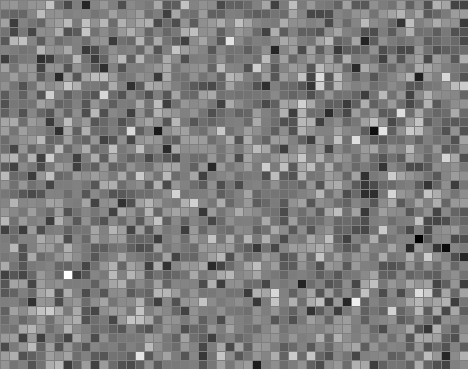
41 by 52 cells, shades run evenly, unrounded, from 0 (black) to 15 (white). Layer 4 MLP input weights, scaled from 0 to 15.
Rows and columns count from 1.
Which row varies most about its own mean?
15
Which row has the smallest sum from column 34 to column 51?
6
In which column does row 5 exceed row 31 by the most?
3
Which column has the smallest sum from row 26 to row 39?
10
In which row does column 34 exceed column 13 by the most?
12
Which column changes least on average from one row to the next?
28
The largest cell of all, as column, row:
8, 31
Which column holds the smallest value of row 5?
41
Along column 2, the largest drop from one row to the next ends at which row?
19
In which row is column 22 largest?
23
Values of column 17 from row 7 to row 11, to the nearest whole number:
7 8 8 10 5
